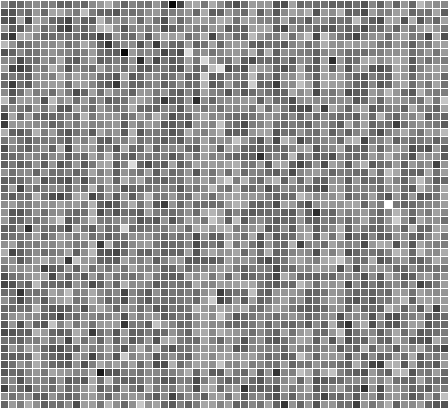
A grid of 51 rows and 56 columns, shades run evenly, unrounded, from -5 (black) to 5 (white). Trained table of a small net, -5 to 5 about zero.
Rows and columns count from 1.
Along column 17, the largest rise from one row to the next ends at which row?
21
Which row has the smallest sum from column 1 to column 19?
5
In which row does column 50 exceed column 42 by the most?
8
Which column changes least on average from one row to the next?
23
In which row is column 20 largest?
41
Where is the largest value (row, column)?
26, 49
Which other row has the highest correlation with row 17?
9
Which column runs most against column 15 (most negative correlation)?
43
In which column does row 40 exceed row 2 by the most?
28
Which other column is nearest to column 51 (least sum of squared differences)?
55
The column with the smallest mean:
35
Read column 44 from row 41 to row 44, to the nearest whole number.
-3 -2 -2 0
